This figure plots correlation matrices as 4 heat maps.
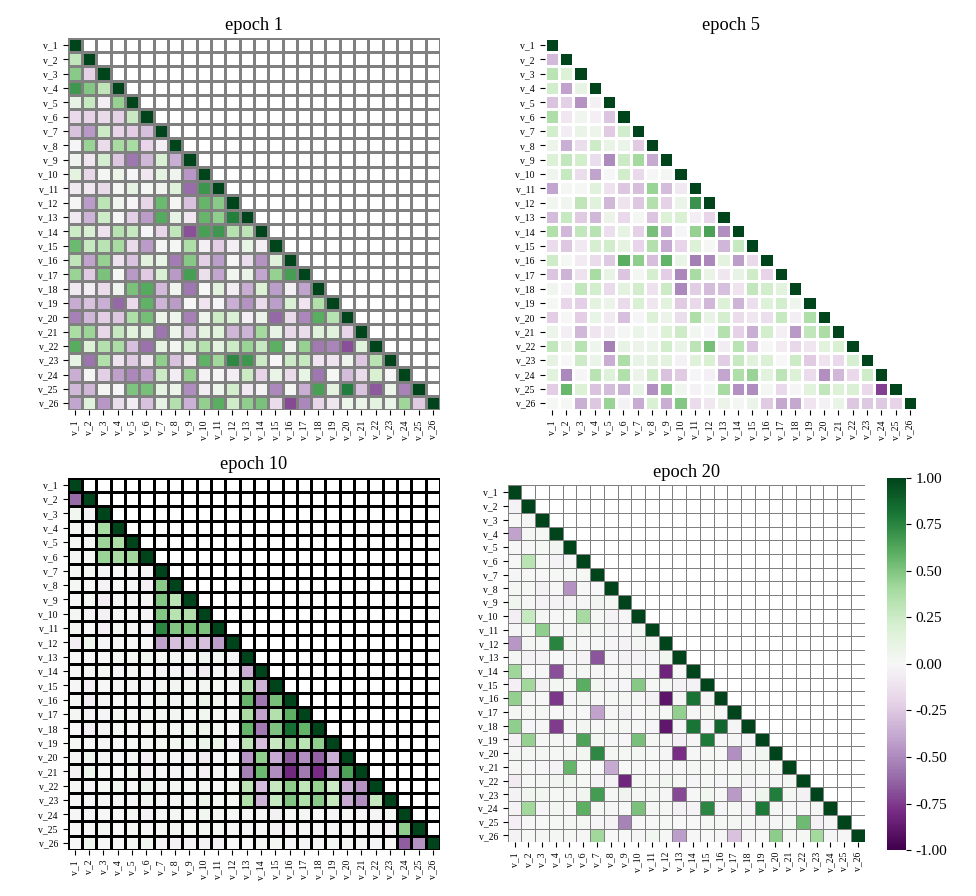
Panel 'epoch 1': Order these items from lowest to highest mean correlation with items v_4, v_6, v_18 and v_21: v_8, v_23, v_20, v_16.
v_23, v_16, v_8, v_20
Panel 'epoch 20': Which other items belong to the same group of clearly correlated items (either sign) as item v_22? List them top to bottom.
v_9, v_25
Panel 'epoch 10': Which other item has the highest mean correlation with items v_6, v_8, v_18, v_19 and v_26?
v_16
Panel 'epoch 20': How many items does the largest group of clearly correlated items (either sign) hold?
6
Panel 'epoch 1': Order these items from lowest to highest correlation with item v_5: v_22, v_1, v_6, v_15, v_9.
v_9, v_22, v_15, v_1, v_6
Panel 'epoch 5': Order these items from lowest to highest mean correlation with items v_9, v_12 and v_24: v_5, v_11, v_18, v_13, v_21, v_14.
v_5, v_13, v_21, v_18, v_11, v_14
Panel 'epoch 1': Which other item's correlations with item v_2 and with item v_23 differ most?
v_12
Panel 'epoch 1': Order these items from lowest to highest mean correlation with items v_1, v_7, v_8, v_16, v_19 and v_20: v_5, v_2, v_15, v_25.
v_2, v_15, v_5, v_25
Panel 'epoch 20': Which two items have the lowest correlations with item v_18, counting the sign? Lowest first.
v_12, v_4
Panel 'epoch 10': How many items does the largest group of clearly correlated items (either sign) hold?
11
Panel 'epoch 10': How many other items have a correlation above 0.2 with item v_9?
4
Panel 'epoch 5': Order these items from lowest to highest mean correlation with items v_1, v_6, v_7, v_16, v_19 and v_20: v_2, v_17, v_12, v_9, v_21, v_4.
v_12, v_2, v_17, v_4, v_21, v_9
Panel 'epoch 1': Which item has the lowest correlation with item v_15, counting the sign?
v_20
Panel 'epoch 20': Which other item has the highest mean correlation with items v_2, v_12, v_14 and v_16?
v_18
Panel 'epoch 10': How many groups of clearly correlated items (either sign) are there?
5
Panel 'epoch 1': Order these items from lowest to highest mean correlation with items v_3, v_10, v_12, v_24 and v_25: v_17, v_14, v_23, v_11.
v_17, v_14, v_11, v_23
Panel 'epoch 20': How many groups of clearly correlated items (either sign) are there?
6
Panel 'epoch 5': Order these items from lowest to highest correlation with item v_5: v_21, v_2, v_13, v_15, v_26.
v_2, v_21, v_13, v_15, v_26
